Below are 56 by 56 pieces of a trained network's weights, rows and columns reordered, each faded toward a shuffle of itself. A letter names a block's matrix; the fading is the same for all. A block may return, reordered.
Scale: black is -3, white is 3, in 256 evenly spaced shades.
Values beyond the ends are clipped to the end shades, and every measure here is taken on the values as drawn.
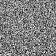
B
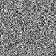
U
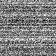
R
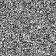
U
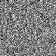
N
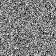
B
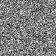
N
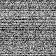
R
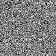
N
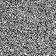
B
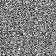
B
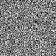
U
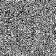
N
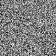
B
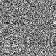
U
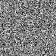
B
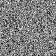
B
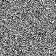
B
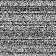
R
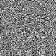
U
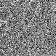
B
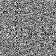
N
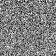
B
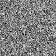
B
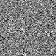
N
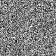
B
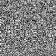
U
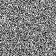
B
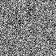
B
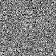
N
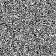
B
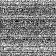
R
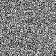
U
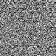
U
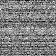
R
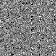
N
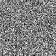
B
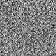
U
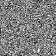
N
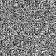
U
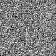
U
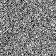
B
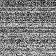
R
